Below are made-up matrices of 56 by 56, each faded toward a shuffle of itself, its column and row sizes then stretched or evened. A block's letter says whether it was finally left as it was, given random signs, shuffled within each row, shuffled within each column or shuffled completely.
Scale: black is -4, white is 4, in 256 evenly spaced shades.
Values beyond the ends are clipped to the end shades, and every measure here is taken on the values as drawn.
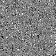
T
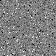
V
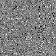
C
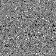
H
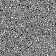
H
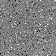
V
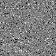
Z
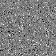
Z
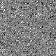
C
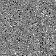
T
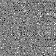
C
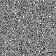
T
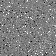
V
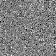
T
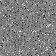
V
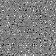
C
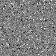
H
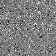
H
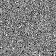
V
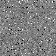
H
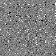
C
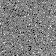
V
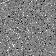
V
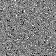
V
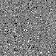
C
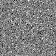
T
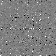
Z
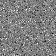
H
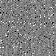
C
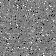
V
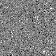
Z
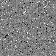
V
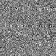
C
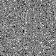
T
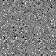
C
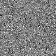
Z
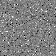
H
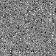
Z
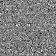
H
